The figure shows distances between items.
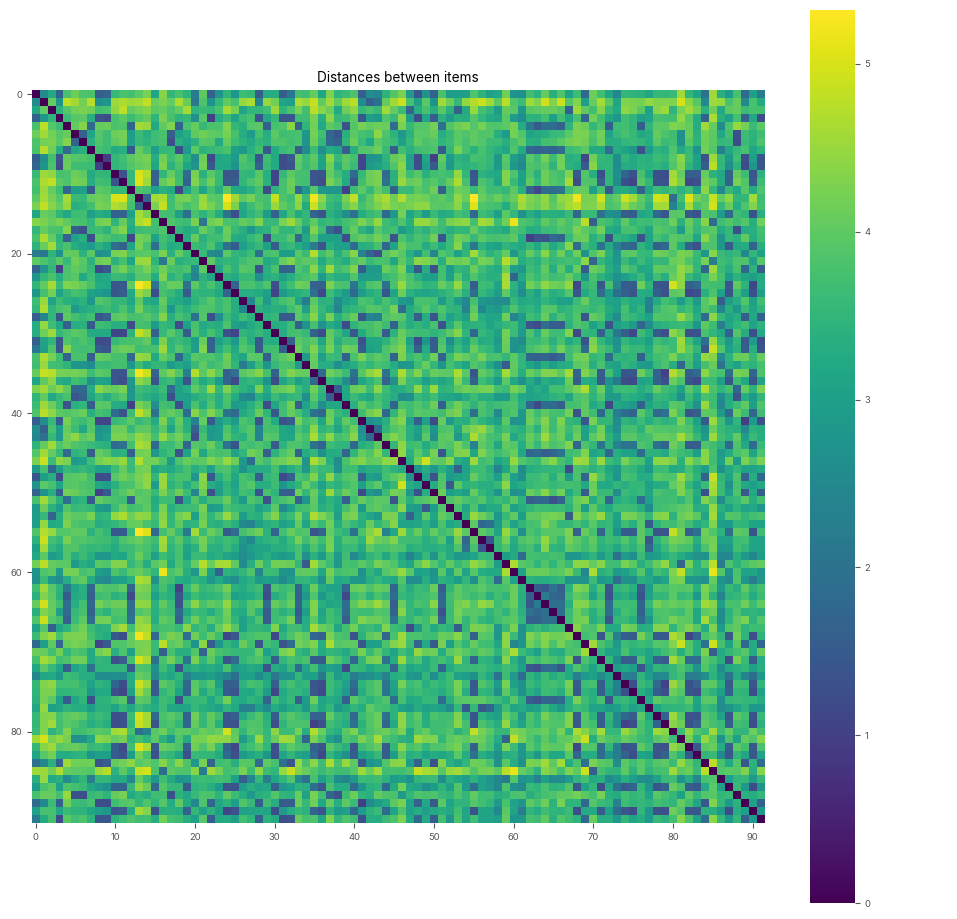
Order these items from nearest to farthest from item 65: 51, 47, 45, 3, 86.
51, 45, 86, 3, 47
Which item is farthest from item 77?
1
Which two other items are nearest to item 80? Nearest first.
13, 14
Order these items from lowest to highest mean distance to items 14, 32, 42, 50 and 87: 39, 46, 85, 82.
82, 39, 46, 85
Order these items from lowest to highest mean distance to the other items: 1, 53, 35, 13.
35, 53, 1, 13
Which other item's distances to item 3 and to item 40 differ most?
22
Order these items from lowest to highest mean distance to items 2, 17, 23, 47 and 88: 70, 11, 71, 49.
49, 70, 71, 11
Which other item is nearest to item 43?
20
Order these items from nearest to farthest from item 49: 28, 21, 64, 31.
31, 28, 64, 21
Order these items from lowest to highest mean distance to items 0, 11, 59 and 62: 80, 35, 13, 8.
8, 35, 80, 13
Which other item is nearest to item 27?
46
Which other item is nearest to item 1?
42
